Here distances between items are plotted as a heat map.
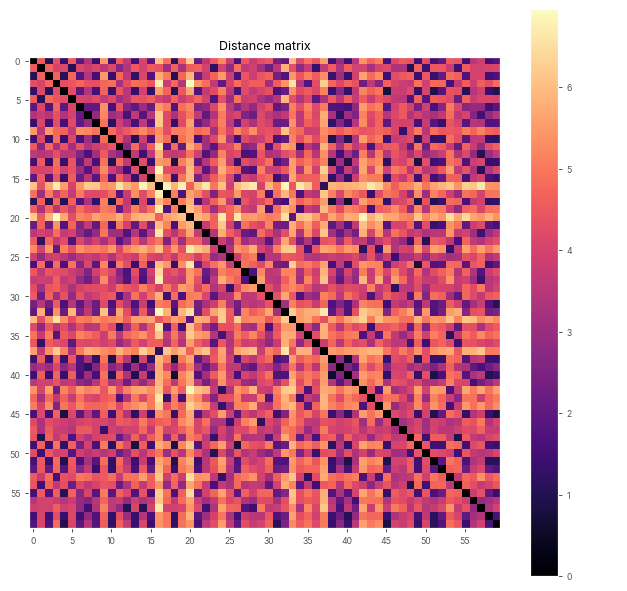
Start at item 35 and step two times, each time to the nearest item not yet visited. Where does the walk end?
24
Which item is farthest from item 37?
32
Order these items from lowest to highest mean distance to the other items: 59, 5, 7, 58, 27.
58, 59, 7, 5, 27
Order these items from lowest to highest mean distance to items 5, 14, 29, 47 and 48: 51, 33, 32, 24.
51, 24, 33, 32
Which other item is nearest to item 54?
48
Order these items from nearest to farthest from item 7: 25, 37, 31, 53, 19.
31, 25, 19, 53, 37
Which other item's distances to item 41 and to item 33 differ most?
56
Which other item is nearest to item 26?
49
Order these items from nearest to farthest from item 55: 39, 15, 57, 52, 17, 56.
15, 52, 39, 56, 57, 17
